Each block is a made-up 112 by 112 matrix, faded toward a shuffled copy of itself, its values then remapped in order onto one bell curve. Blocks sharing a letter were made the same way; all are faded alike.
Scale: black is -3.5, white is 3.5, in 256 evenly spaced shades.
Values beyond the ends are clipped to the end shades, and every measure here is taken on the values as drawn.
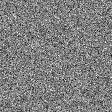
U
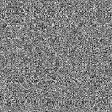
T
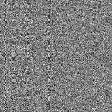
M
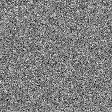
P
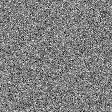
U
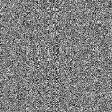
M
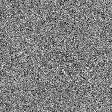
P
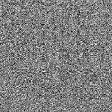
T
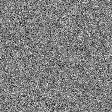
P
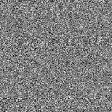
T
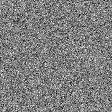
U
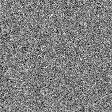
P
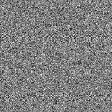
T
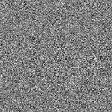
T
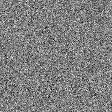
P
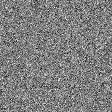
U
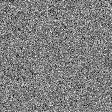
P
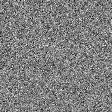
P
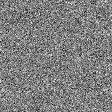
P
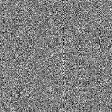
M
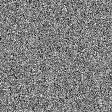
U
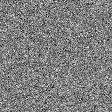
U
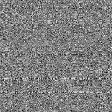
T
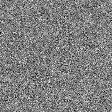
P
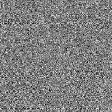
T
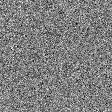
U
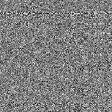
T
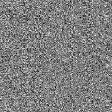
M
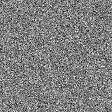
P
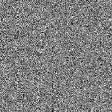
M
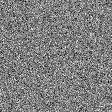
U
